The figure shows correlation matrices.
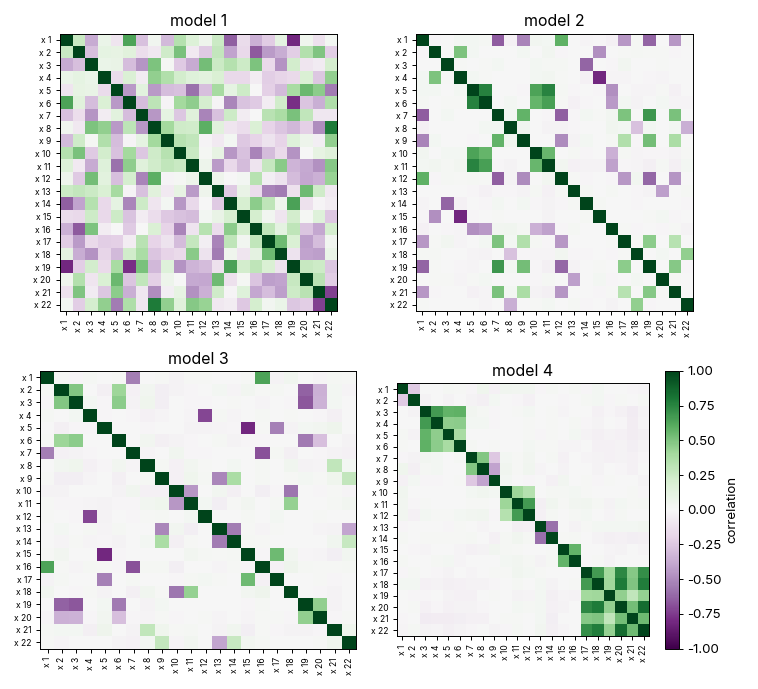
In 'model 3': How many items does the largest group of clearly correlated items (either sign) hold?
5
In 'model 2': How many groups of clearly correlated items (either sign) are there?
6
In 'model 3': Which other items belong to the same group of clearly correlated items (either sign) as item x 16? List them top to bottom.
x 1, x 7
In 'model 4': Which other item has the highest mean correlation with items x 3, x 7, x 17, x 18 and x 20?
x 22
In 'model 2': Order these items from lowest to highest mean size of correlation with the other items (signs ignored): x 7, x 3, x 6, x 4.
x 3, x 4, x 6, x 7
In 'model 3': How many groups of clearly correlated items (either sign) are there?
7
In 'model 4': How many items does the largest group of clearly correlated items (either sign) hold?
6
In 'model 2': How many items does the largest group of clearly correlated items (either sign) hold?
7
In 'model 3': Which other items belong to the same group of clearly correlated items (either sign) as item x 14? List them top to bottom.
x 9, x 13, x 22
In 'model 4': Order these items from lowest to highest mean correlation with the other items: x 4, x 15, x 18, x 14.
x 14, x 15, x 4, x 18
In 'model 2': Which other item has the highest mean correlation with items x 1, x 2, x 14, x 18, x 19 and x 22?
x 4
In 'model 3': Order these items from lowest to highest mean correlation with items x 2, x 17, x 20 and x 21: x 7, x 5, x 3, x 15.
x 5, x 7, x 3, x 15
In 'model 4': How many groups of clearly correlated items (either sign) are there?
7
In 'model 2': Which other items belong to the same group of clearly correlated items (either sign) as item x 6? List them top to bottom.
x 5, x 10, x 11, x 16
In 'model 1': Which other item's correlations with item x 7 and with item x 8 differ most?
x 12
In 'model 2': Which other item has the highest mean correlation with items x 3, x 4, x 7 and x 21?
x 19
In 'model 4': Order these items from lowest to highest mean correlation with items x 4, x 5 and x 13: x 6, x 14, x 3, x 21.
x 14, x 21, x 6, x 3
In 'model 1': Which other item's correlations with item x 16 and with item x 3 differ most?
x 18
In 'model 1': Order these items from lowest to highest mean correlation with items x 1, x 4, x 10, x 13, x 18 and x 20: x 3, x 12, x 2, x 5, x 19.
x 19, x 3, x 12, x 5, x 2
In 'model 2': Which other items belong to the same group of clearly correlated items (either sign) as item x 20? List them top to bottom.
x 13
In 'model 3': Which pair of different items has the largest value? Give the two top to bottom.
x 1, x 16
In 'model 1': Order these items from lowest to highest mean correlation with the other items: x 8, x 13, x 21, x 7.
x 21, x 7, x 13, x 8
